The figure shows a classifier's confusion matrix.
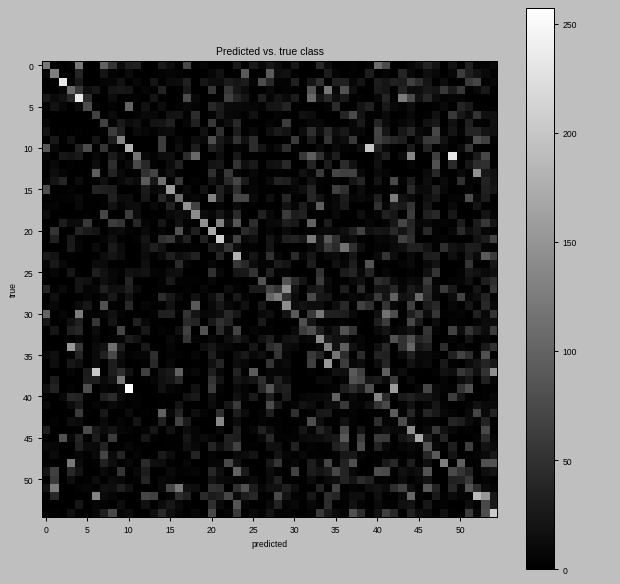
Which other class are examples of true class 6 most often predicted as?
37
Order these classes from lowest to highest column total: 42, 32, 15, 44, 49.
15, 49, 42, 32, 44
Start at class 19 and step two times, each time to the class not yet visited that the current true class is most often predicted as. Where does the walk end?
32
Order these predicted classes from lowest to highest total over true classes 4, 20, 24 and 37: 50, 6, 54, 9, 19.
19, 9, 50, 54, 6
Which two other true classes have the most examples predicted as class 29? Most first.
27, 26
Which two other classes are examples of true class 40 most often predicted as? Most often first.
35, 49
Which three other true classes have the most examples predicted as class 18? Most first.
11, 29, 17
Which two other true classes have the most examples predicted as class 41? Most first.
30, 37
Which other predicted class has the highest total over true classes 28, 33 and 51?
42
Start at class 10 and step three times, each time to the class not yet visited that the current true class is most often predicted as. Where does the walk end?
14
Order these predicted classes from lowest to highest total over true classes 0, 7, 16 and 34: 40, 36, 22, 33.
22, 33, 36, 40
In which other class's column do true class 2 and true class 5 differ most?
10
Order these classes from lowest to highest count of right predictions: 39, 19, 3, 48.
39, 3, 48, 19
